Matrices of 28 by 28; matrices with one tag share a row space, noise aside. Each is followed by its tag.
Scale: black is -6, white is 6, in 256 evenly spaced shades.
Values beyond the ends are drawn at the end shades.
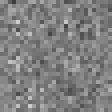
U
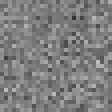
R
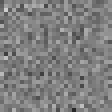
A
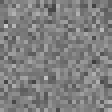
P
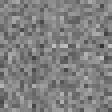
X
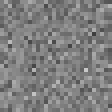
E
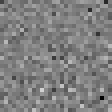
X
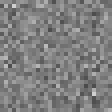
P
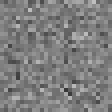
U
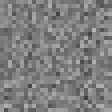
E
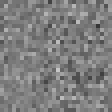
R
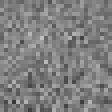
A
